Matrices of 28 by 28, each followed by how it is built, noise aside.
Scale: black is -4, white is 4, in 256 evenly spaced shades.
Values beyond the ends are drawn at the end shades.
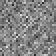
Hankel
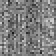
blocks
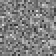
noise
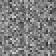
repeating rows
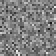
noise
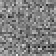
blocks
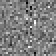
uneven columns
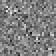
banded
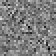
banded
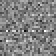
uneven rows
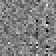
uneven columns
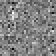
uneven columns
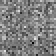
blocks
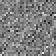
Hankel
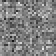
blocks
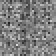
blocks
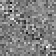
banded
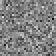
blocks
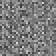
repeating rows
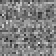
blocks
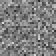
repeating rows
